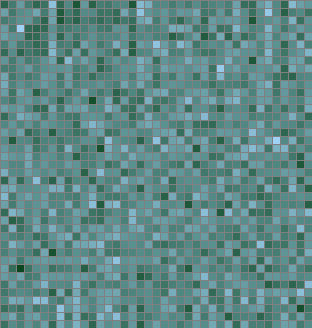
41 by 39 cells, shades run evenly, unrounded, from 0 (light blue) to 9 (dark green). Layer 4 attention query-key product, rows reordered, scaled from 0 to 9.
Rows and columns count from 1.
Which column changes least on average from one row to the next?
4
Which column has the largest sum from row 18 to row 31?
38
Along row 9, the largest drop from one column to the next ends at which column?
28
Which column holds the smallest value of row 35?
26
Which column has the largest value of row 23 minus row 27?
7
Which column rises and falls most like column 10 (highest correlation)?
8
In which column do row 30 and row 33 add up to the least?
15
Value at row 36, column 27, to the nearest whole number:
3
